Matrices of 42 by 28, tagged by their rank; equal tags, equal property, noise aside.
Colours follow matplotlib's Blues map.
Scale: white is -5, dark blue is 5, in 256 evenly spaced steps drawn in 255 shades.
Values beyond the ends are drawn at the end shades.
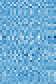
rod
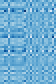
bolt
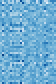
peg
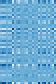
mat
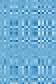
mat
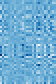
bolt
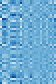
bolt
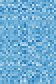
peg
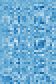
peg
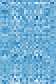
peg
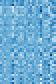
rod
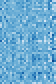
peg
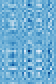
bolt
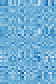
rod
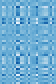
mat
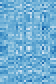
peg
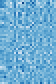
peg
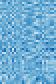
peg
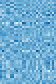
peg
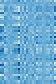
bolt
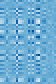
mat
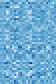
peg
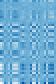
mat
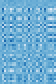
bolt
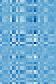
mat
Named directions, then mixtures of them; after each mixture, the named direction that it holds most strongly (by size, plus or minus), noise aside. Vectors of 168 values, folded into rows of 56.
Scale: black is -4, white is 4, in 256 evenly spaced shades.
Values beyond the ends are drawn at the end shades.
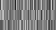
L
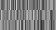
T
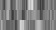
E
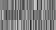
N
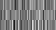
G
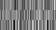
G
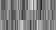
E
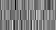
G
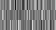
N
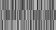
N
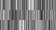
E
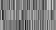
L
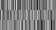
T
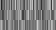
L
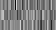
T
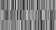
T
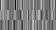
L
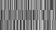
T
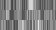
E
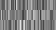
T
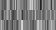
E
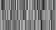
T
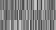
N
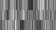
E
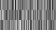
N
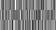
G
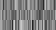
G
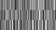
G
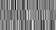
T
